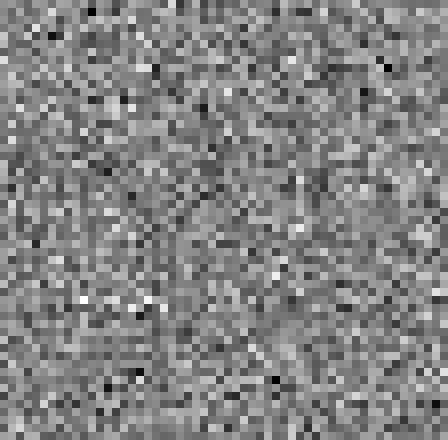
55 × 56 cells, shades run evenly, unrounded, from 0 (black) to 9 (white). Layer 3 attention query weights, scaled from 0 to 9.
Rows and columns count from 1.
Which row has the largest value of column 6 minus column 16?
51
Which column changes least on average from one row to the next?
47
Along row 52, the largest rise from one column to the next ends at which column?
14
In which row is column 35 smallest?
48
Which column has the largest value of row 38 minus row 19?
11
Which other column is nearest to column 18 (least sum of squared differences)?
16
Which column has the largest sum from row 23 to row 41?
38
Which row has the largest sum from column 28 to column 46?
17
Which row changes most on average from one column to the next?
24
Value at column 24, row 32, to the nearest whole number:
5
